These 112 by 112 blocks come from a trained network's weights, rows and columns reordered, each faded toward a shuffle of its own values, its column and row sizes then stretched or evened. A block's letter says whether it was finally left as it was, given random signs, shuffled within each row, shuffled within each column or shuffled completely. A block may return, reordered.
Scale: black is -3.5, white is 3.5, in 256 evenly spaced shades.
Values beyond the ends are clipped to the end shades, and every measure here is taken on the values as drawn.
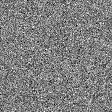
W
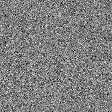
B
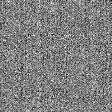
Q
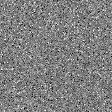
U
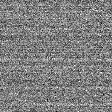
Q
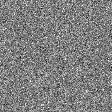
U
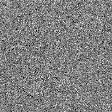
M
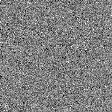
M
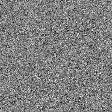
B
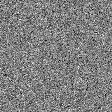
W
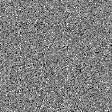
M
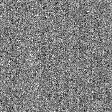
U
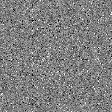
M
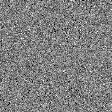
M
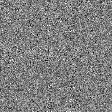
M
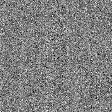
U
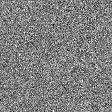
U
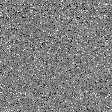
B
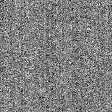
U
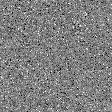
W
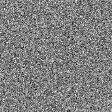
U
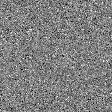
B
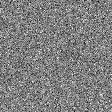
W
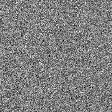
U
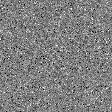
B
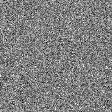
U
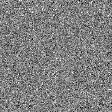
M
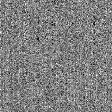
Q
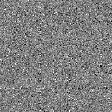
Q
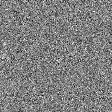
B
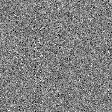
U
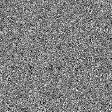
M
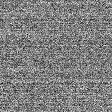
B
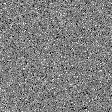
W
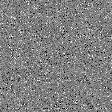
M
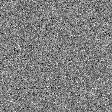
B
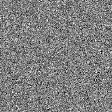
M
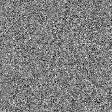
M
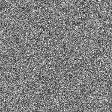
U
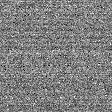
B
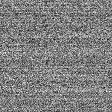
B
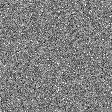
W
